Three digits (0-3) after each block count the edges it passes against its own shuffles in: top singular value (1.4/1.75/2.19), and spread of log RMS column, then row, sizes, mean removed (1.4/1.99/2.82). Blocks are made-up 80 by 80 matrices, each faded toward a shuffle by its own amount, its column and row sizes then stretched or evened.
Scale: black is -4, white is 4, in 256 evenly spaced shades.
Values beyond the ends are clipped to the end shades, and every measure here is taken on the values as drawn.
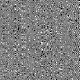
3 2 0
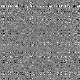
3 2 3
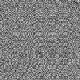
3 0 1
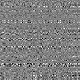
3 0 3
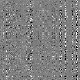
3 3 2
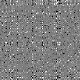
3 2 2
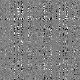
1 3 2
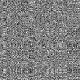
3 1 1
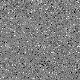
0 0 2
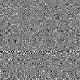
3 0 3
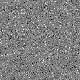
2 0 0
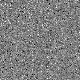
1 1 0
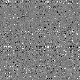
2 1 2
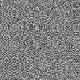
3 0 0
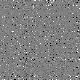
0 1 2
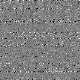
1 0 3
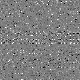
2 0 2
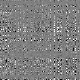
1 3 3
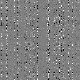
2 3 1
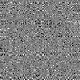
3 0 2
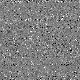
0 0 2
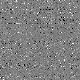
0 1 2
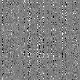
2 3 1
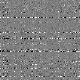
2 2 3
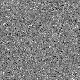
1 0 1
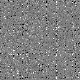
1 2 1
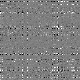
3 2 3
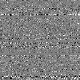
2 0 3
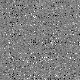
0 1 2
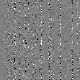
1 3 0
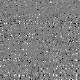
2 1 2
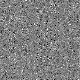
1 2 0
